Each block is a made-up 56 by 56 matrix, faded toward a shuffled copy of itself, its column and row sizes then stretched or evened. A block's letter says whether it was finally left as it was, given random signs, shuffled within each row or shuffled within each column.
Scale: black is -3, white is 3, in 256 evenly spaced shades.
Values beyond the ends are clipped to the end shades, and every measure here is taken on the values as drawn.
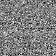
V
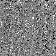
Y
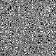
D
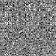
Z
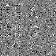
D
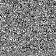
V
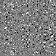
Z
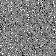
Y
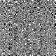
Z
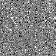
D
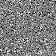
V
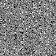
Y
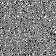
V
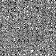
D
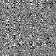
Z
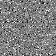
V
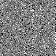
Y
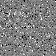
V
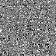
D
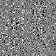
Z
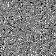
Y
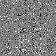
D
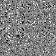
D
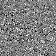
V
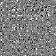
Z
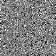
Y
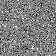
V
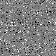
V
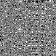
Z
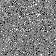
V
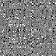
Z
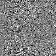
D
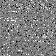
V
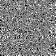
D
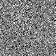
Y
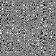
Z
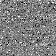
V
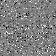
V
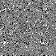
D
